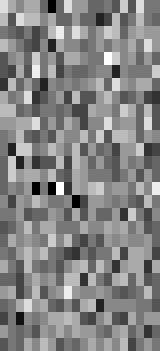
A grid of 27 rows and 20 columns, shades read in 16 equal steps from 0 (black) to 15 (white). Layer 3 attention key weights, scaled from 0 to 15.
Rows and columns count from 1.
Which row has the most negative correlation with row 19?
15
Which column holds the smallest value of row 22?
11
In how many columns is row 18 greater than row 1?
10
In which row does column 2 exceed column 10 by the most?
9
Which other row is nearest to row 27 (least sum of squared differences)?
18
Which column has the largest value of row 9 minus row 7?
1
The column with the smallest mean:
20
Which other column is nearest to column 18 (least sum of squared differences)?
4
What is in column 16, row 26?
10
